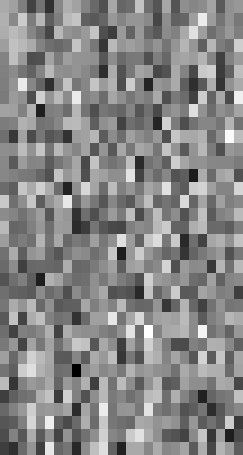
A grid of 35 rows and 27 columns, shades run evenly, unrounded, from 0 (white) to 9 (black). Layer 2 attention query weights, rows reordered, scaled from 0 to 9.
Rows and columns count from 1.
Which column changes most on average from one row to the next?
23
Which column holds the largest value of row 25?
9
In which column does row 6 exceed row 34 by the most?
12
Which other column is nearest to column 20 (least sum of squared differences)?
11
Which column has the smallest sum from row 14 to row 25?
17
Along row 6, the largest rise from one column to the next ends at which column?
25
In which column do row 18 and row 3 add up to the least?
22
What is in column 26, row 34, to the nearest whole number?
8
